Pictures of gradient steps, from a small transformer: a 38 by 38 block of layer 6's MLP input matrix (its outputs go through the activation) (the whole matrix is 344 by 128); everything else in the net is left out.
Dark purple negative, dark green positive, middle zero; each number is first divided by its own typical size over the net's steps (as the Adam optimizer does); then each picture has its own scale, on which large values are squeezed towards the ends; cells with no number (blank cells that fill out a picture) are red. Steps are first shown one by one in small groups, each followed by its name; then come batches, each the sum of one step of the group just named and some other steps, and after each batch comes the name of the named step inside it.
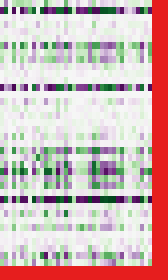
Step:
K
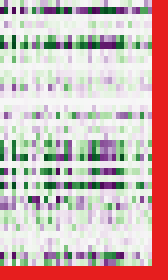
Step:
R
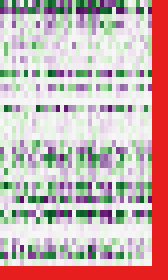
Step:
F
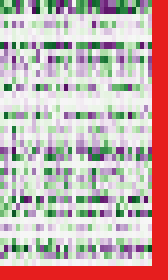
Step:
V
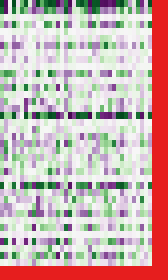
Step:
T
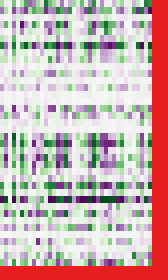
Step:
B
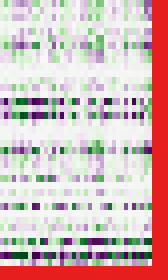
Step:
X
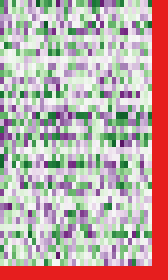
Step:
T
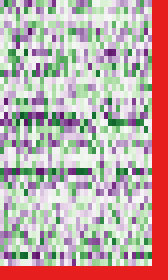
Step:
X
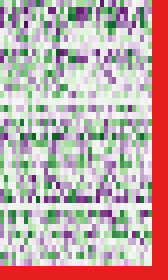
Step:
F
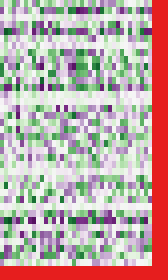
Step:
F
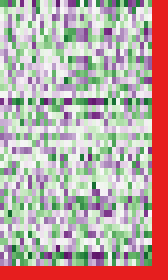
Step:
V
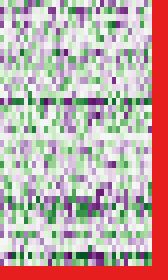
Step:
F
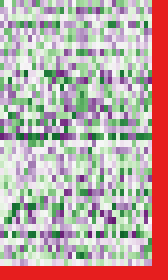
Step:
F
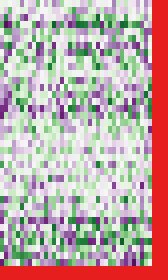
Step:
X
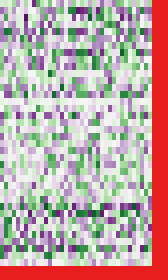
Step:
F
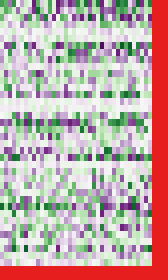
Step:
V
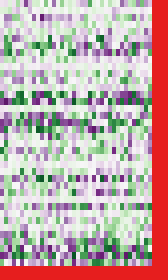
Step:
X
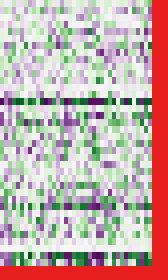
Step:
B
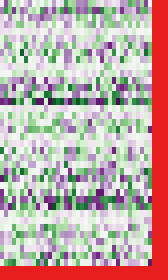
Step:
K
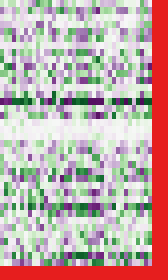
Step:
F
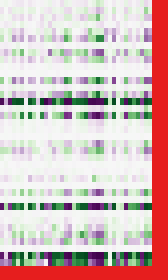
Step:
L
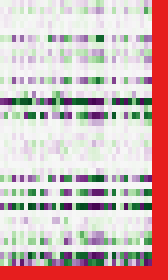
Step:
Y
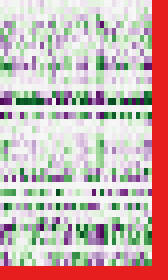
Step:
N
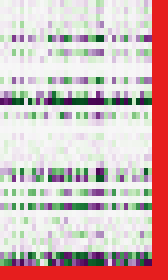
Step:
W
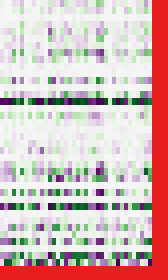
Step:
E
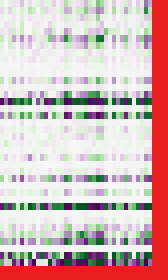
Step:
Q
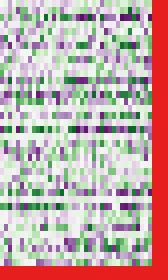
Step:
N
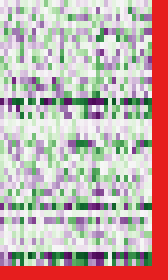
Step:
L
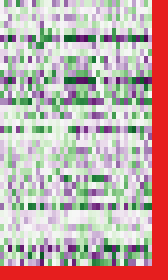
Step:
Y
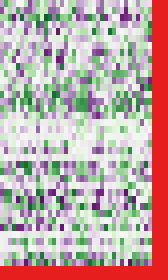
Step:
Y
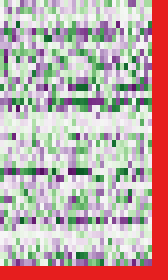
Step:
W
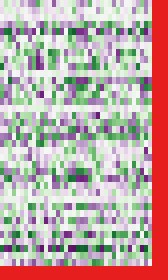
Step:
Q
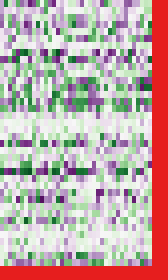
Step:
W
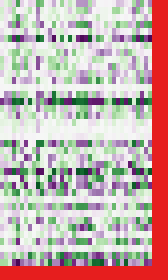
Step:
W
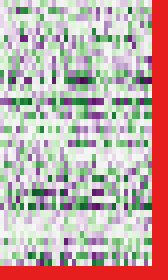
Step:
Y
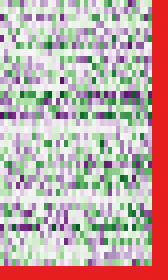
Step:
N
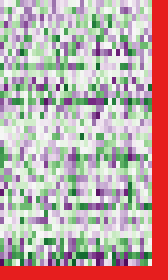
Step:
L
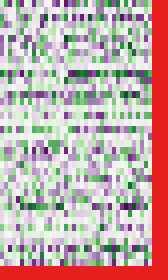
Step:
Q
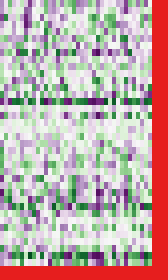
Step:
L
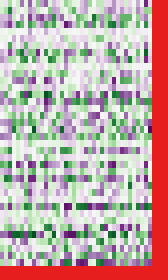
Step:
Q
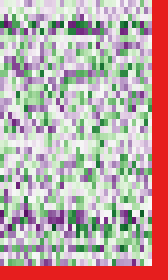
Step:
N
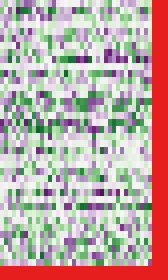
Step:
Y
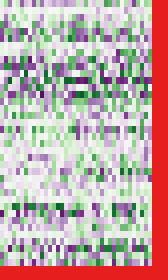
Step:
Q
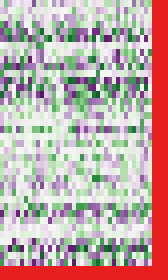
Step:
Q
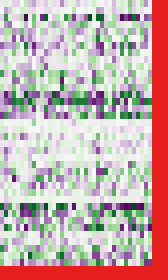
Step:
W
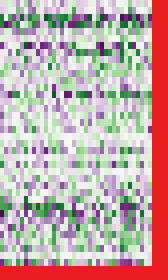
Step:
N
